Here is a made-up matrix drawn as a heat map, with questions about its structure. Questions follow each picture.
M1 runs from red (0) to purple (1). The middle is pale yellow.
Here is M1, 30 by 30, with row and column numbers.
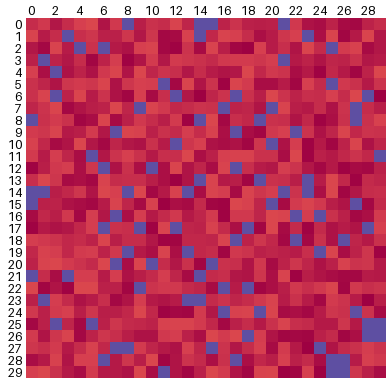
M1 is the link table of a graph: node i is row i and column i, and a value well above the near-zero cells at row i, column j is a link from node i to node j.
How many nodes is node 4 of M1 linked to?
1
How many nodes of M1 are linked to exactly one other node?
1
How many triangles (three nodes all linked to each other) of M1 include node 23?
2
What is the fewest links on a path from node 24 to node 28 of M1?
5
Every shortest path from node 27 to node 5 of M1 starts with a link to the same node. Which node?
node 7
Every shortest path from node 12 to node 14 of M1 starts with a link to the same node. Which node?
node 10
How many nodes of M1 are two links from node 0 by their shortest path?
7
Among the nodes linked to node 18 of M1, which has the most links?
node 17
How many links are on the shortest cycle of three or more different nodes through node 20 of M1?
4
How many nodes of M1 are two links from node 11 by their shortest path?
2
